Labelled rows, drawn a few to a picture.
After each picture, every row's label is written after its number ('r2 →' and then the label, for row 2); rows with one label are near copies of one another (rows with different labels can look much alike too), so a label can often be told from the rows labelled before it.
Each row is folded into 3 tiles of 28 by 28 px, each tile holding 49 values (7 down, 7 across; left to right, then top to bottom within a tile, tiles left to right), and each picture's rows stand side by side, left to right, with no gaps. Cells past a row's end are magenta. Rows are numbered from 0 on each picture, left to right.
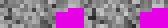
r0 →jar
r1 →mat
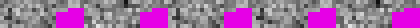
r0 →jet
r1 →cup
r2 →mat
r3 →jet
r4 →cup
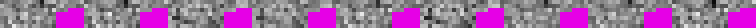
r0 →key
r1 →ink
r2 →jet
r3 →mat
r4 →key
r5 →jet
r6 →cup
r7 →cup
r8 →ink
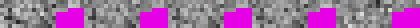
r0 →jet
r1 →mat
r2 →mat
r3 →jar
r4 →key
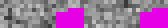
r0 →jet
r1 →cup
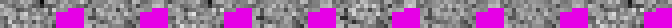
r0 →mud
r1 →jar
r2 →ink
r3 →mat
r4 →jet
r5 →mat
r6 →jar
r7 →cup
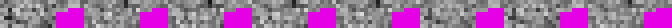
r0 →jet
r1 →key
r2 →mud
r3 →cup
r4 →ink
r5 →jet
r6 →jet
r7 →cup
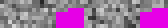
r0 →cup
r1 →mat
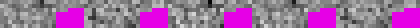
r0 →mud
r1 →mat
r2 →mud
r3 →mud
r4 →jet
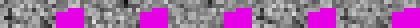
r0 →mat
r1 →mud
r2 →cup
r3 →jet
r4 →mat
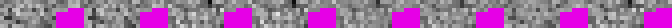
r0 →jet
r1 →mat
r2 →mud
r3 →mud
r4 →mud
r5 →cup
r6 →jar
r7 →cup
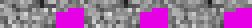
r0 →cup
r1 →cup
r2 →mud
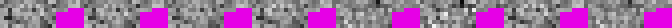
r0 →mat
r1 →jar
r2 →jar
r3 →jet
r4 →mud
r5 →key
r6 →jet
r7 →mud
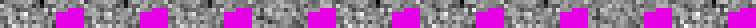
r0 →ink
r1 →ink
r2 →ink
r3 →jet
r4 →ink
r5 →key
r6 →ink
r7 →mat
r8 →key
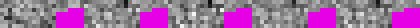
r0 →jet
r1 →ink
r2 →key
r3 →mud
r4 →mud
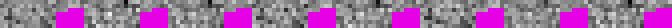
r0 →mat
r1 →key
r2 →mud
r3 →jar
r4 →cup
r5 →jet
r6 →ink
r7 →mud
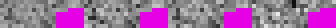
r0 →jar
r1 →jar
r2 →mat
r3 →ink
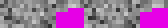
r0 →jar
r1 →jar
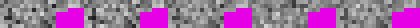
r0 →jar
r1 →mat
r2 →jar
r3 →key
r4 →mat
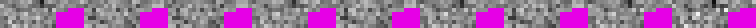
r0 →mud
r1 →jar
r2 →jar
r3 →cup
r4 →jet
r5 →ink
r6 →jet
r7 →ink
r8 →key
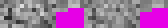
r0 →jet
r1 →mat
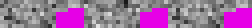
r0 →jar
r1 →ink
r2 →jet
